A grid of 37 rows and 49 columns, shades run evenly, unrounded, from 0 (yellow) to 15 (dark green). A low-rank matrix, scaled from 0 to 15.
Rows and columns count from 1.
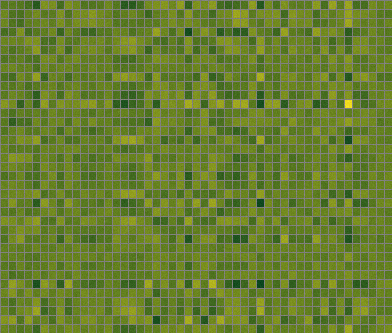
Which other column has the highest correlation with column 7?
32
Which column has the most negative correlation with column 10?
3
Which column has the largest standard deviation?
44
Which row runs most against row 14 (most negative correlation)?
18
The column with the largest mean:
24
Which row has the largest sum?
4
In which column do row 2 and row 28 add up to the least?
30
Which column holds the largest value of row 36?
20
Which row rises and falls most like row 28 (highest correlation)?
9
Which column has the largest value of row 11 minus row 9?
33
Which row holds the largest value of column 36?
12
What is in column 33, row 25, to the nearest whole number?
7
